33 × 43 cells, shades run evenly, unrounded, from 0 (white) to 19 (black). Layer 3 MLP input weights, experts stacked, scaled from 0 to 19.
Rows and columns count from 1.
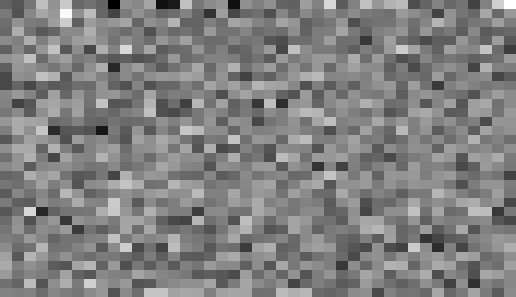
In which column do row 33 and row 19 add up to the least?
14
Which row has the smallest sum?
21
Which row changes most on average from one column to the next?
1
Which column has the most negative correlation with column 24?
23
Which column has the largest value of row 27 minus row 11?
36
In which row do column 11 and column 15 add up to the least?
28
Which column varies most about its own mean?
10
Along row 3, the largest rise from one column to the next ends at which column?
7
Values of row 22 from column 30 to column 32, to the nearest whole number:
9 11 9
